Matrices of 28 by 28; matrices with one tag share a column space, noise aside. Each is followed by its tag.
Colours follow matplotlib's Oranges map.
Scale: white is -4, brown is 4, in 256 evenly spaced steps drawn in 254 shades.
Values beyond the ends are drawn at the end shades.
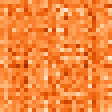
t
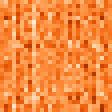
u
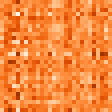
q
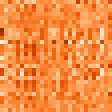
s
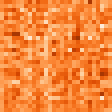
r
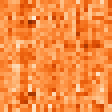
u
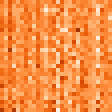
t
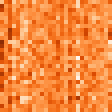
s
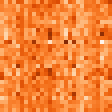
s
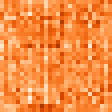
u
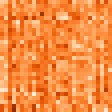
u
